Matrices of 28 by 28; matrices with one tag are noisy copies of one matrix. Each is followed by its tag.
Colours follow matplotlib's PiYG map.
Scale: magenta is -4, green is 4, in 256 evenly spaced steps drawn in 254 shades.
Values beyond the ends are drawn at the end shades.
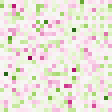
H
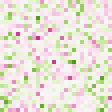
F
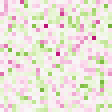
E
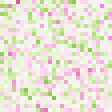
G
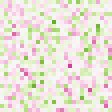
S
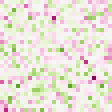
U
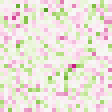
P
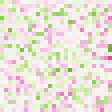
P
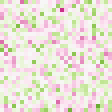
E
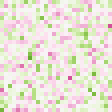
F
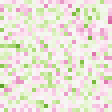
P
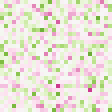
G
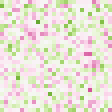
H
